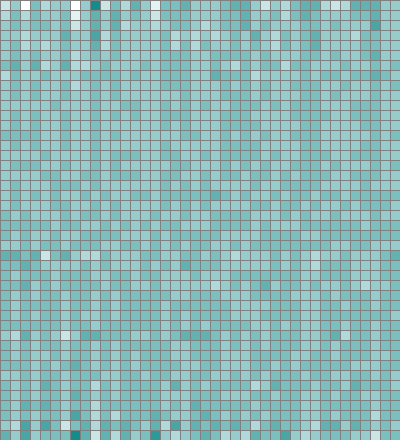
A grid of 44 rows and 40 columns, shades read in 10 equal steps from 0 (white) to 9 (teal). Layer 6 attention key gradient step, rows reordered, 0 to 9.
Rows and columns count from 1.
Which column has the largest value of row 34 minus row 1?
3
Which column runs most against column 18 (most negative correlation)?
26
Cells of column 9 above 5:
3
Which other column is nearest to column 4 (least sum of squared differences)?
2
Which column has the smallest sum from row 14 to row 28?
5
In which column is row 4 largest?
10
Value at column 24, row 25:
5
